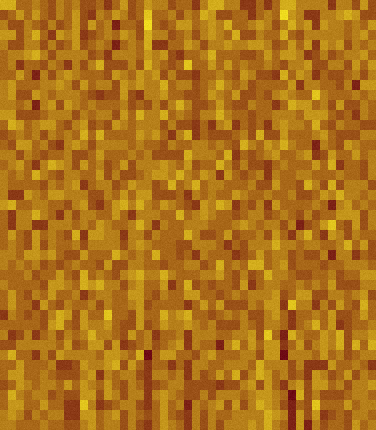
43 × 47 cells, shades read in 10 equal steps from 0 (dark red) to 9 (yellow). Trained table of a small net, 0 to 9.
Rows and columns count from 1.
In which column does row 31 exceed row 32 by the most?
37
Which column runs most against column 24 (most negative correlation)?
6
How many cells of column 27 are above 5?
8
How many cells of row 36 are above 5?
11
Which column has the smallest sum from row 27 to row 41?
19
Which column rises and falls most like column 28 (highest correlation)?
16
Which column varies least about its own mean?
4
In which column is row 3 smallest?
15
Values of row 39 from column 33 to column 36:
3 6 4 2
